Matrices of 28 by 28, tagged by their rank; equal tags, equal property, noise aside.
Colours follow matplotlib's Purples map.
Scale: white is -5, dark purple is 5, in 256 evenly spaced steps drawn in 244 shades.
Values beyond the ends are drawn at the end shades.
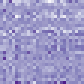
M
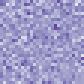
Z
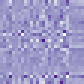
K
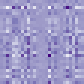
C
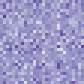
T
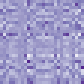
K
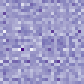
M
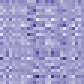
K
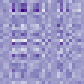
C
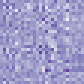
T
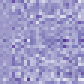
M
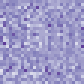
T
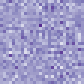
T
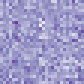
Z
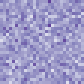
Z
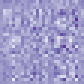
M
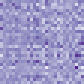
M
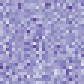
Z
